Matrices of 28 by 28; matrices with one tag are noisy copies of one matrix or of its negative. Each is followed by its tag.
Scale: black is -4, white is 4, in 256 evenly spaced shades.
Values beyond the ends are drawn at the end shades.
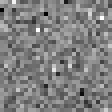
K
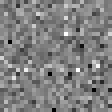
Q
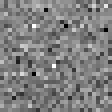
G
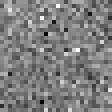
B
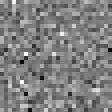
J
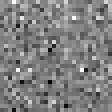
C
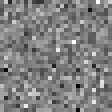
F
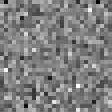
F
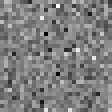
B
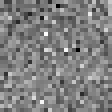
B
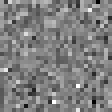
F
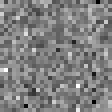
F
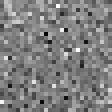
B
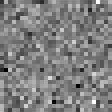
F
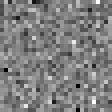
F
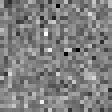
B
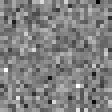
F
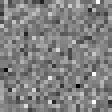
F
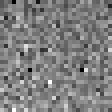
C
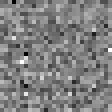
J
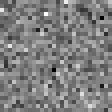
K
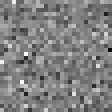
J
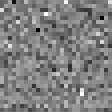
K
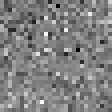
B
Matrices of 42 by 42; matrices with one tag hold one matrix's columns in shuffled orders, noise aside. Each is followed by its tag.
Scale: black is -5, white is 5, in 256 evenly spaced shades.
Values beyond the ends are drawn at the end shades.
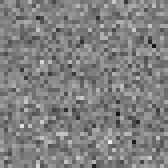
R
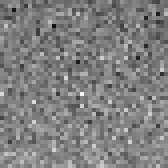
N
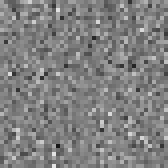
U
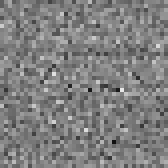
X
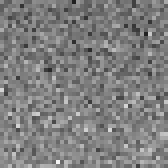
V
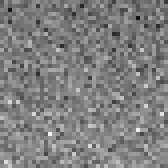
V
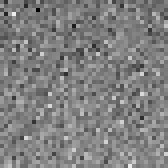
N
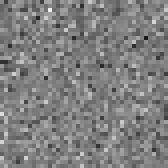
U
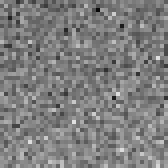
N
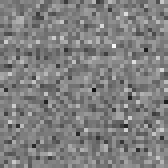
X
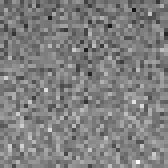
V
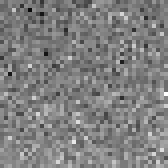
N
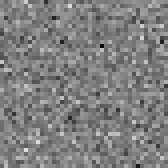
R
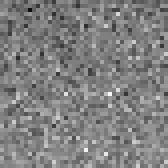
N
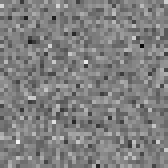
R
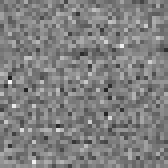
X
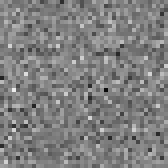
X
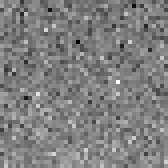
N
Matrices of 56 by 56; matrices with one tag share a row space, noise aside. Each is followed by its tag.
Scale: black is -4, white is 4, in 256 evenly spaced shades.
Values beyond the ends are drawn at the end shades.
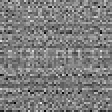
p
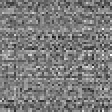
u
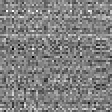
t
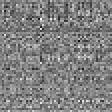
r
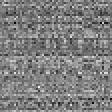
u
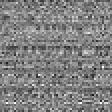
u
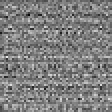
p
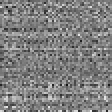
p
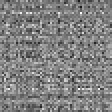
r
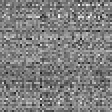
r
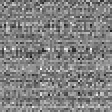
r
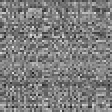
t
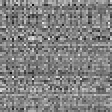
t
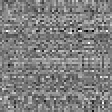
u
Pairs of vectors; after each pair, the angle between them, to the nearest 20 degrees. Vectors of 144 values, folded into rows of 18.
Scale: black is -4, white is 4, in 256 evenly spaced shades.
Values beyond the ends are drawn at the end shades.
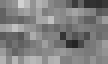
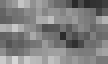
20 degrees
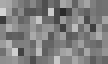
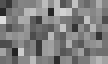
160 degrees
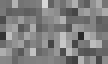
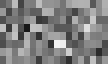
60 degrees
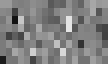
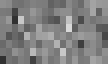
20 degrees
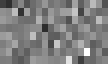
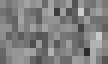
120 degrees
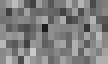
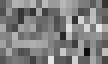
100 degrees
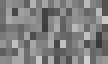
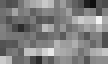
100 degrees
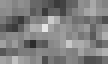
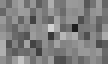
80 degrees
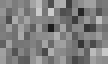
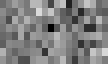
20 degrees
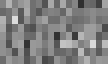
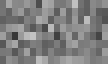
80 degrees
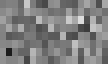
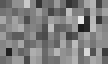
40 degrees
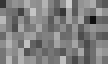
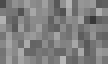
20 degrees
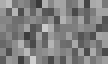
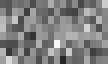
80 degrees
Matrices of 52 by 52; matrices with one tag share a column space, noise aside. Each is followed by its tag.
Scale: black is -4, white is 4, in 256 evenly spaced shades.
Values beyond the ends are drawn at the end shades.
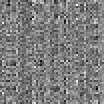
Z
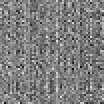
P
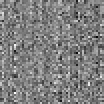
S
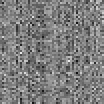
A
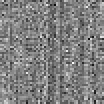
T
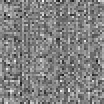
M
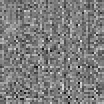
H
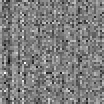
A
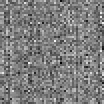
A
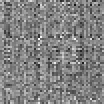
T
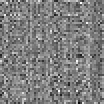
M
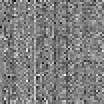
T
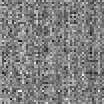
A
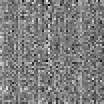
Z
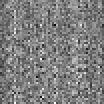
H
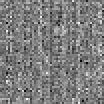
A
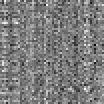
Z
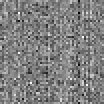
S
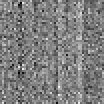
P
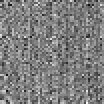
T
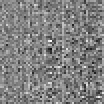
H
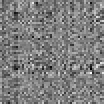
P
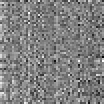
M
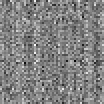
Z
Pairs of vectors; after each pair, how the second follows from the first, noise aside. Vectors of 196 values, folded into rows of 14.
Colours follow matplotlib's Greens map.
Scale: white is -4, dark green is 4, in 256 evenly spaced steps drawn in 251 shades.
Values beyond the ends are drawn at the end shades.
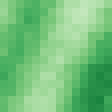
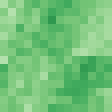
wrapped around, negated, shrunk.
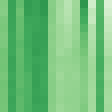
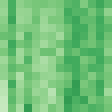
reversed, shrunk.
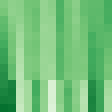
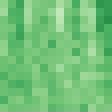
reversed, shrunk.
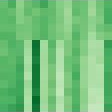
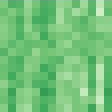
wrapped around, negated, shrunk.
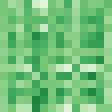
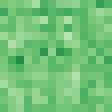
wrapped around, negated, shrunk.
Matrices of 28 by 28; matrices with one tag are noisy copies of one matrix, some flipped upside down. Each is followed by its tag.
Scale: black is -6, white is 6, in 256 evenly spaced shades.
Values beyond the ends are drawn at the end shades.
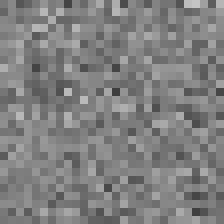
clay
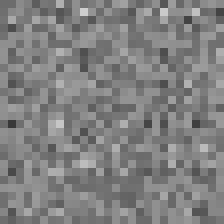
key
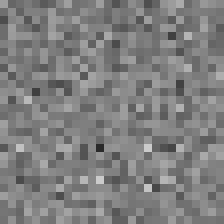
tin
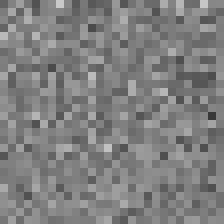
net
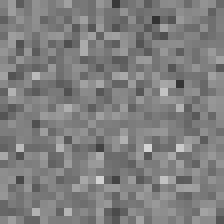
tin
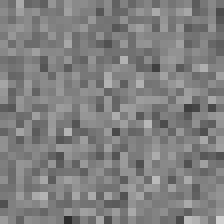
clay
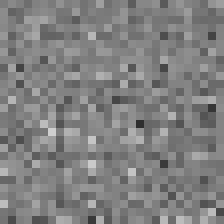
net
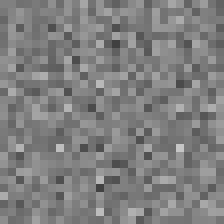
tin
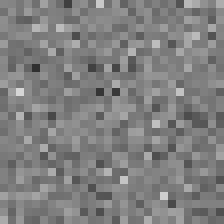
clay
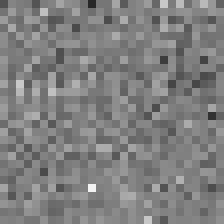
net
